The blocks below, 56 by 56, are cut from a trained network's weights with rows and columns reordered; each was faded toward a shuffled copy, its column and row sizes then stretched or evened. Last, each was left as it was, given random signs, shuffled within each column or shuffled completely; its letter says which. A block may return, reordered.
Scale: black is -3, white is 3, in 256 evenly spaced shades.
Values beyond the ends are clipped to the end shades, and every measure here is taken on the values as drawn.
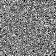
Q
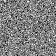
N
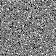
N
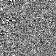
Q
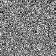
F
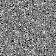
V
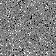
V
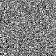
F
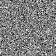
V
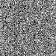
V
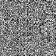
F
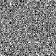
F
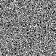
N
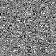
F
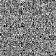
F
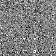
Q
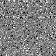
F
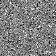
V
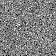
N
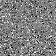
Q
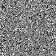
V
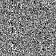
V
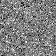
N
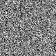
V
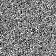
N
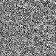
F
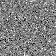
N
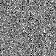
V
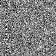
V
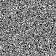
N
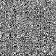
F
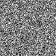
V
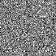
Q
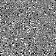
Q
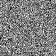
N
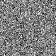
V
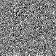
Q
